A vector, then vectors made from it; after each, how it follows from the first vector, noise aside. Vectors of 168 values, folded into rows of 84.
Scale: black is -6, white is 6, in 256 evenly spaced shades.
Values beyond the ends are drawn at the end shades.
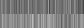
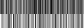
reversed, negated, scaled up.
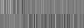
reversed, partly zeroed.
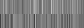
reversed, partly zeroed.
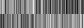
wrapped around, negated, scaled up.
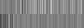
reversed, partly zeroed.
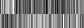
wrapped around, negated, scaled up.
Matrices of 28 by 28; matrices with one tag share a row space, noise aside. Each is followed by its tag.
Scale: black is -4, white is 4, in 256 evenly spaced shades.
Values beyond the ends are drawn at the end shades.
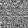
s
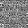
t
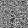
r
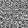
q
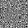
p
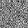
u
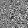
r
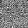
s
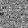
t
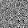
u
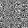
p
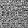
q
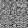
r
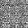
t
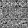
q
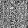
r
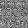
s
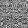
q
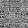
t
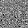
p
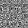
q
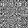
p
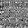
t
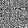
p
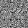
r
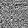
q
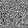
p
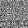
s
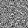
r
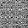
q
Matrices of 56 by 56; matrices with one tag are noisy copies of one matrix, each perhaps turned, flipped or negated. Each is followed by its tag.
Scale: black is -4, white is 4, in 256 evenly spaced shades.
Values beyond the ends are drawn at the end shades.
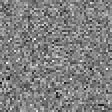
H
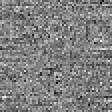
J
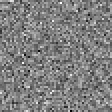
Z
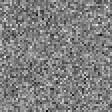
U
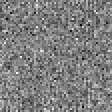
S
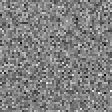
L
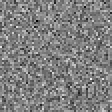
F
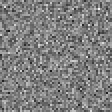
Z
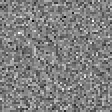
F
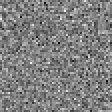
Z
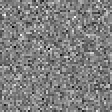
L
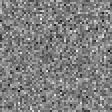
Z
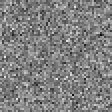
U
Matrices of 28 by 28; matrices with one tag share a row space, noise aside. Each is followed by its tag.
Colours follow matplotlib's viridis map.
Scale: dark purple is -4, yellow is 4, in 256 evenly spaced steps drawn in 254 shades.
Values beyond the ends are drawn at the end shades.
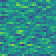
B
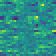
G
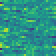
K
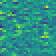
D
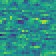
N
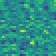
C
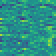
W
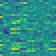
K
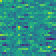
W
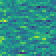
B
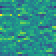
W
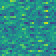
C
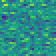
C
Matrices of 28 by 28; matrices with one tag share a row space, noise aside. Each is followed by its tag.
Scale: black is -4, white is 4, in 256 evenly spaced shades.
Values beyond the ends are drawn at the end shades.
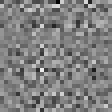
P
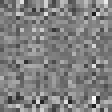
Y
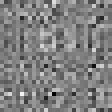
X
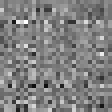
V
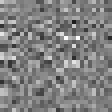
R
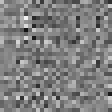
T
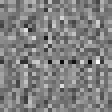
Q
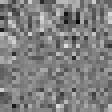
R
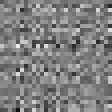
T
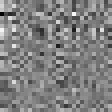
R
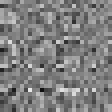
R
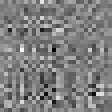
X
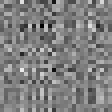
X
